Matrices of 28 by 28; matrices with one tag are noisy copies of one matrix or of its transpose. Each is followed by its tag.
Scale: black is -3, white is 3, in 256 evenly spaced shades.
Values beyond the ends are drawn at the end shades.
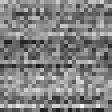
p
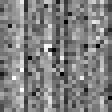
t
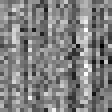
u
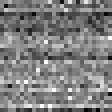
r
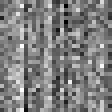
t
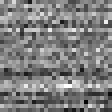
u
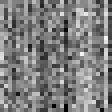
p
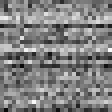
t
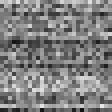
p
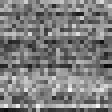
p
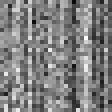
u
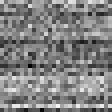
p
